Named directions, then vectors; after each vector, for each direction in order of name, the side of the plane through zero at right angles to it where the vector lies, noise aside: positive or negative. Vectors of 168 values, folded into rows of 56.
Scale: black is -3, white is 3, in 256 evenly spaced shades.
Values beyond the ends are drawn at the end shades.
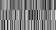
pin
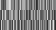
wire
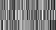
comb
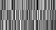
positive, negative, positive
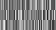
positive, negative, negative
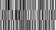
negative, negative, negative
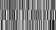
positive, negative, negative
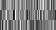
positive, negative, positive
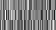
negative, positive, positive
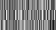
positive, negative, negative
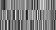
positive, negative, positive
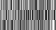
negative, positive, positive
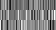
positive, positive, negative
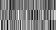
positive, positive, negative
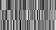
negative, positive, negative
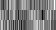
negative, negative, positive
